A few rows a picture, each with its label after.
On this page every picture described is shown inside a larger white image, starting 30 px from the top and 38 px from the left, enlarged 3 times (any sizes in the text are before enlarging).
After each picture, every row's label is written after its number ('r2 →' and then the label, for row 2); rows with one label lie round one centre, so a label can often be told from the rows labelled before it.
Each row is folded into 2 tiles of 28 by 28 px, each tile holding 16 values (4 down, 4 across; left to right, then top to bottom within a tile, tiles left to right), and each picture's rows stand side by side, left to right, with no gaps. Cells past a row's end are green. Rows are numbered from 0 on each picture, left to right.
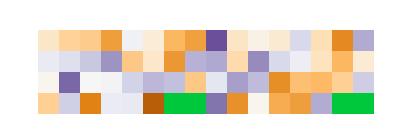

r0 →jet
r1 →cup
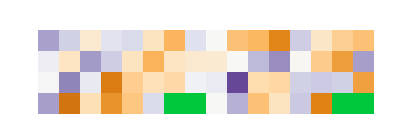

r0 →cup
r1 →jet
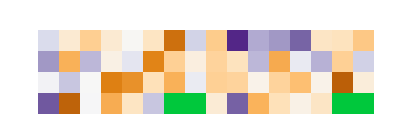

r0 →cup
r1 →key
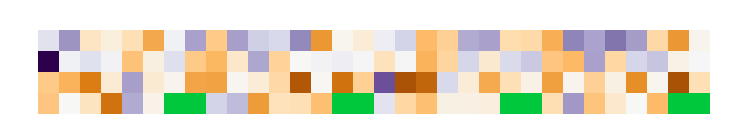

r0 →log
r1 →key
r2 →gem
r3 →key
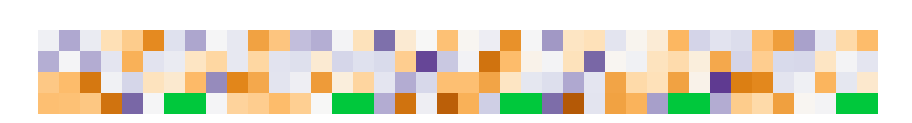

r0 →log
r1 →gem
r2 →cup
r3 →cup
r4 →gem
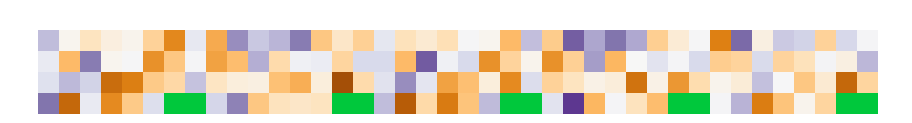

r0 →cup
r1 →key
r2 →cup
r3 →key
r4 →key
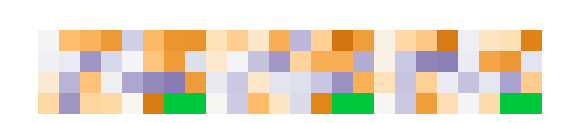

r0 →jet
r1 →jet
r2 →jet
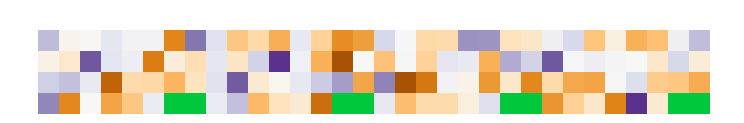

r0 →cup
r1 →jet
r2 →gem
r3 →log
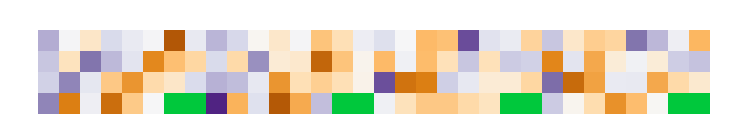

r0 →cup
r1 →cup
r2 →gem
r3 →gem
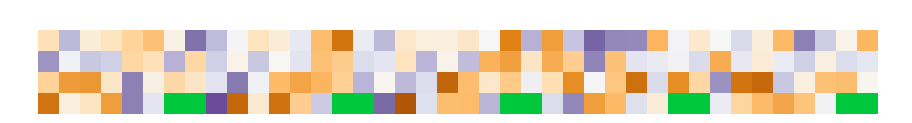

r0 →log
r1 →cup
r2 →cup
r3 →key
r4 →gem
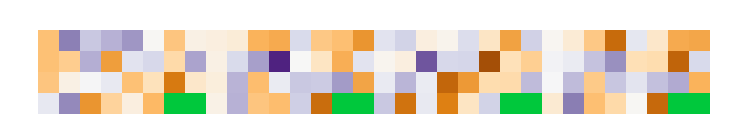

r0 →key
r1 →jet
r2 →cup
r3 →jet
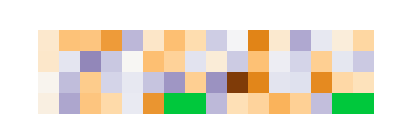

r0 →jet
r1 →gem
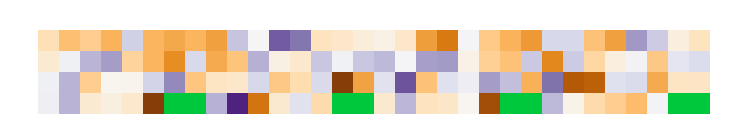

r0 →jet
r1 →key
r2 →jet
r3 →gem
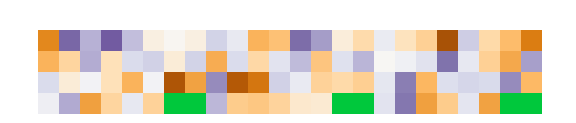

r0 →key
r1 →gem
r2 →jet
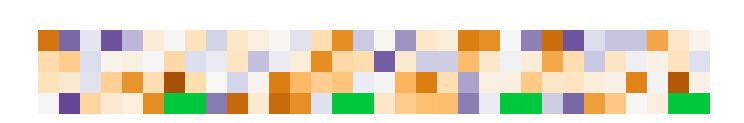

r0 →key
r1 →cup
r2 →log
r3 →key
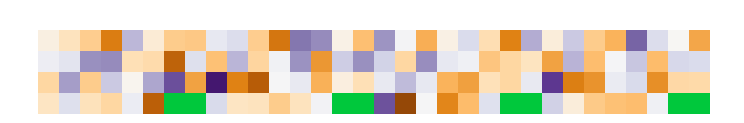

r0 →jet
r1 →gem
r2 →cup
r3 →gem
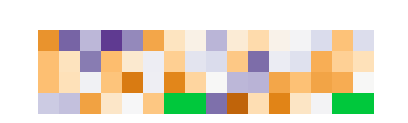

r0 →key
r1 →cup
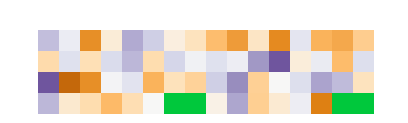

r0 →gem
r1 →jet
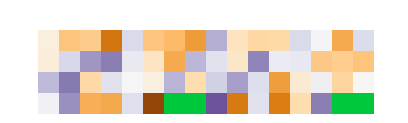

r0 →jet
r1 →cup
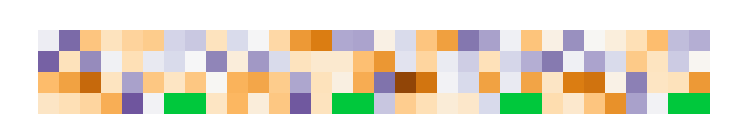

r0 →log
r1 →log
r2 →gem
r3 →log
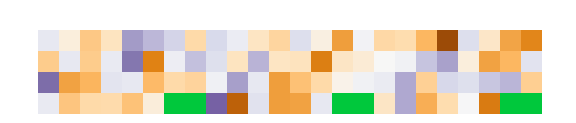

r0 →gem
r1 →cup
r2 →jet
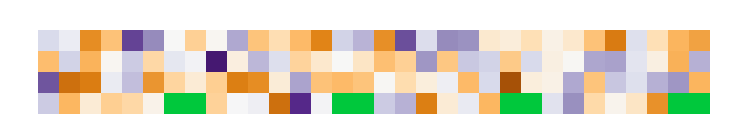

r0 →gem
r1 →log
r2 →key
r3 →jet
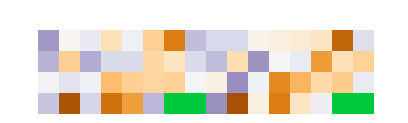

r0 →cup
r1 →cup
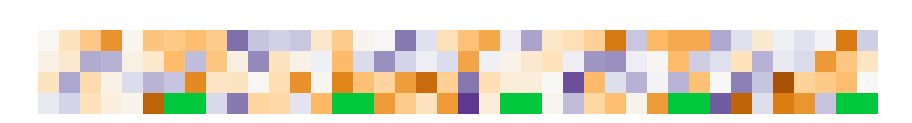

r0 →jet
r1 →key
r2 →log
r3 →jet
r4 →cup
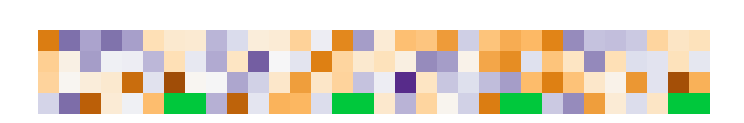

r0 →key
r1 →cup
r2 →jet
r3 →key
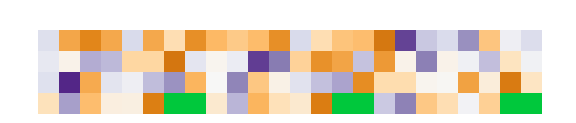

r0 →jet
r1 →jet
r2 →key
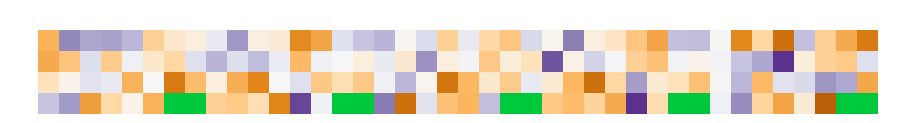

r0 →key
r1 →log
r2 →cup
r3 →log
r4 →jet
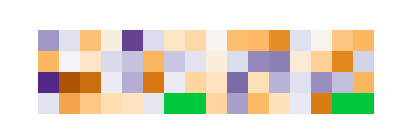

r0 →gem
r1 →jet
